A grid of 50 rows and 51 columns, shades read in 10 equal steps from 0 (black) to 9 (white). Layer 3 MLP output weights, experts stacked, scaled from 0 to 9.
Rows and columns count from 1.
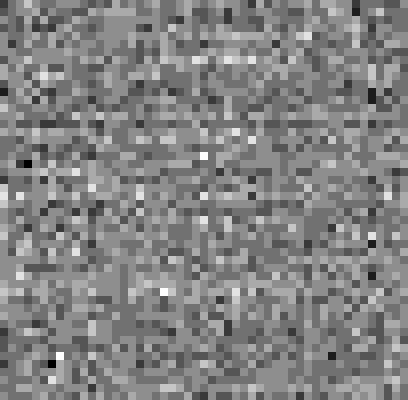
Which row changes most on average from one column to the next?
25
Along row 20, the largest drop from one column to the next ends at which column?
27
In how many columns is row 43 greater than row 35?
7
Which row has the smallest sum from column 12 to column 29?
16
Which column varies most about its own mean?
47
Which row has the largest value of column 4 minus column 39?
31
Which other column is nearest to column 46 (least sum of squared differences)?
2
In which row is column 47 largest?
30
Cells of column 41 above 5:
7
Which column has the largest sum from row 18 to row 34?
1
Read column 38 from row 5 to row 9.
7 4 6 5 5
